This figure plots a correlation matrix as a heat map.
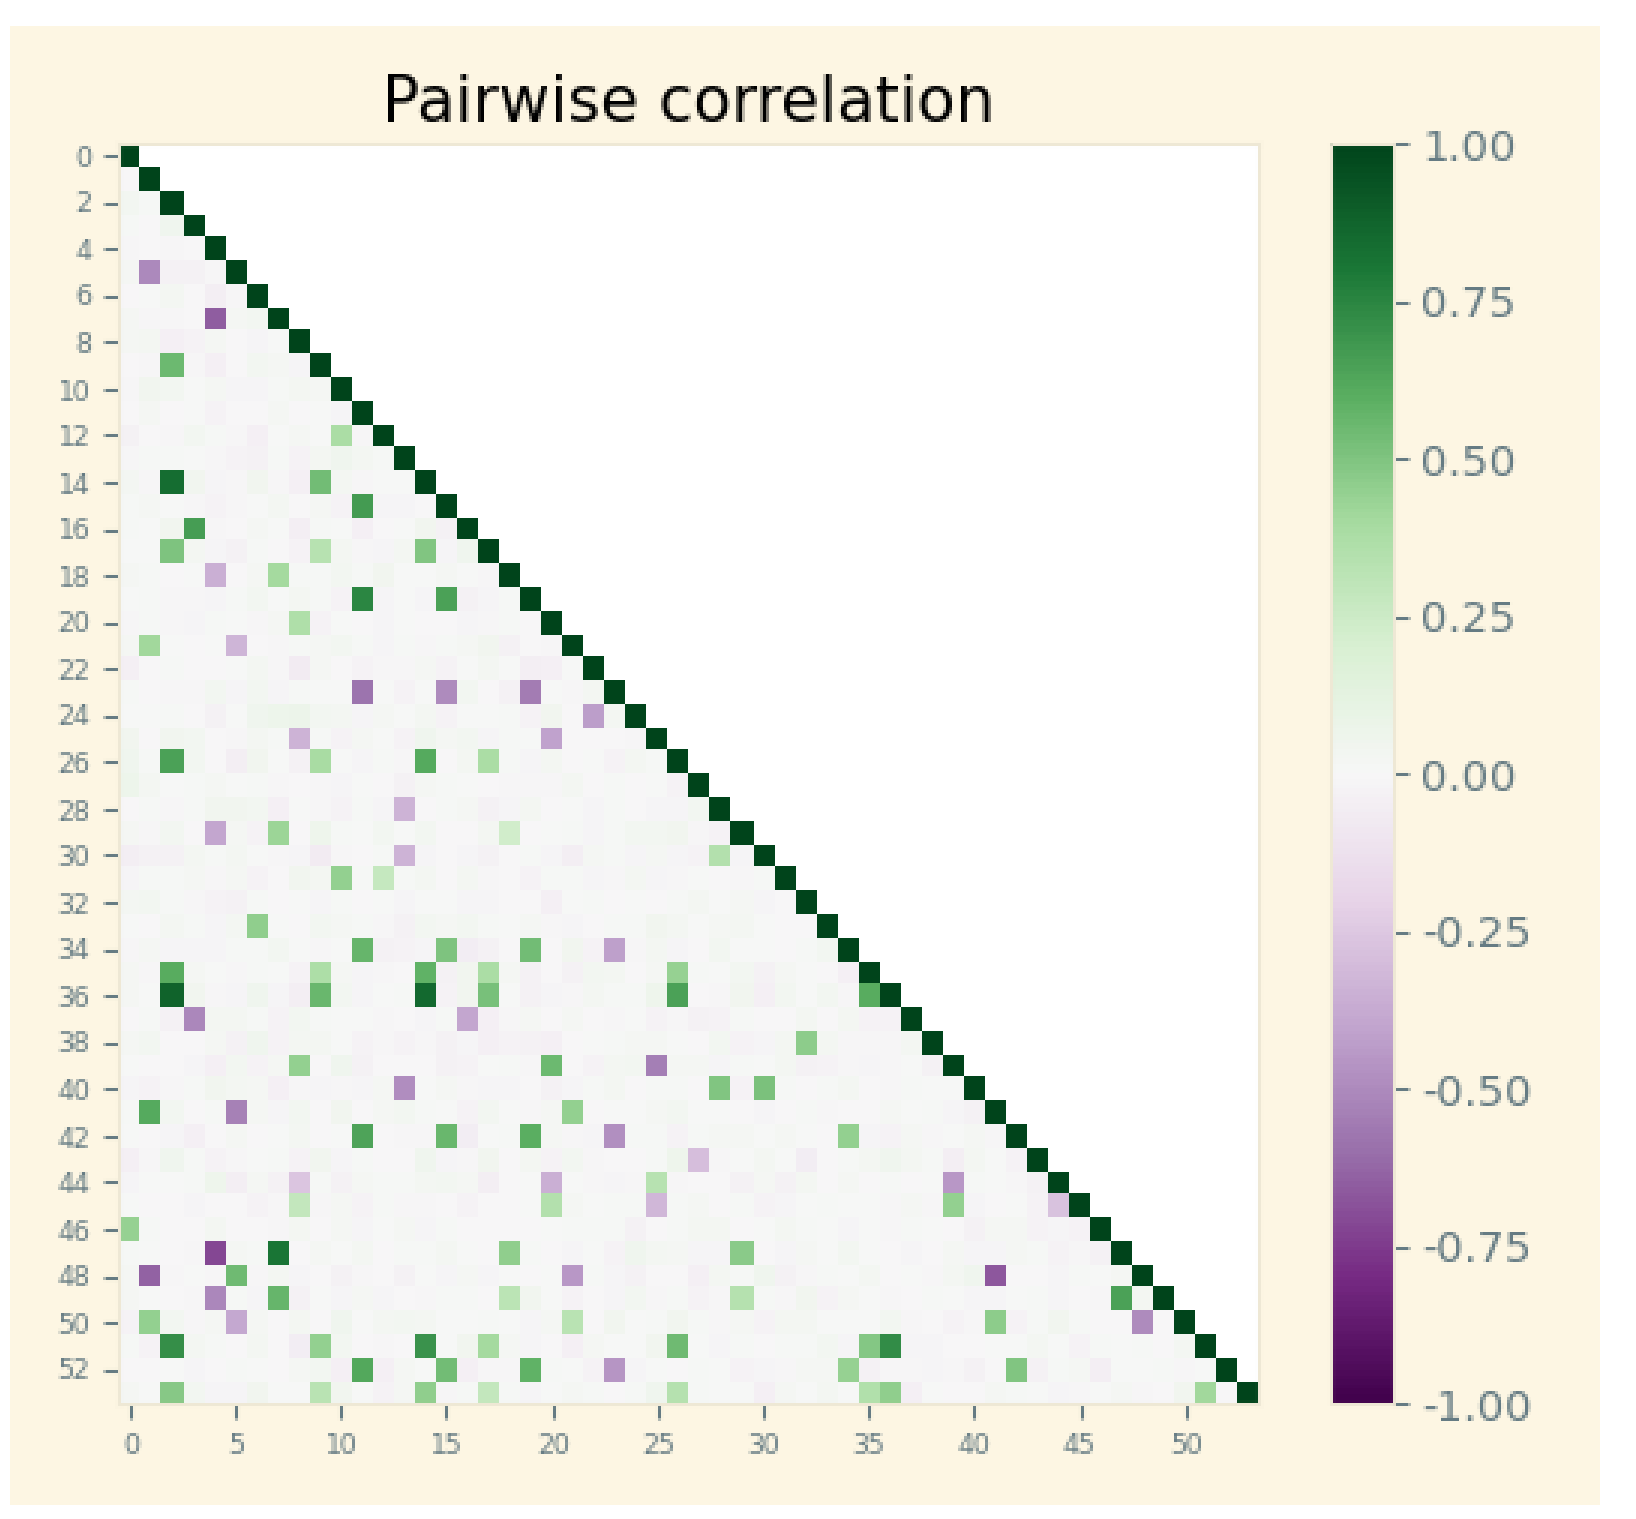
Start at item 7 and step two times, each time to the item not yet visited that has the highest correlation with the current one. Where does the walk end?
49
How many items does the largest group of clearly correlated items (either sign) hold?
9
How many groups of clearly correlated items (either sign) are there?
13
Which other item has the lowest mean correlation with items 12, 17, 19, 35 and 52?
23
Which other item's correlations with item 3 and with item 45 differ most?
16
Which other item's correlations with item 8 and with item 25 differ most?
39
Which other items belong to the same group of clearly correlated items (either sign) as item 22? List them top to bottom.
24
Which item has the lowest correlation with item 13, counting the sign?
40
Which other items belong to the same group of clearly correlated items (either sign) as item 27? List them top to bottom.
43
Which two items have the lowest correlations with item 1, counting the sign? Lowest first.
48, 5
